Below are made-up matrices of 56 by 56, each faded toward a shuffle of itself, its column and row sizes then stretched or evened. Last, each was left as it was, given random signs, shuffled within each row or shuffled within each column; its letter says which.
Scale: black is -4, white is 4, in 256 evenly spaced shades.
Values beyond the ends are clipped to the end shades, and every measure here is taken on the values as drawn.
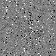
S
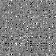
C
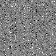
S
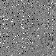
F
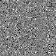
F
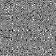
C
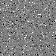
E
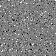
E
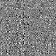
C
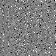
S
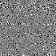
C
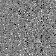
S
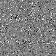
E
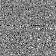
E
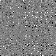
C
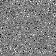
E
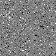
S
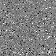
E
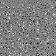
C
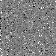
S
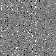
S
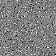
E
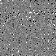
F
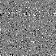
F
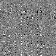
F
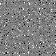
F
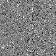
S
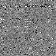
F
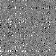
C
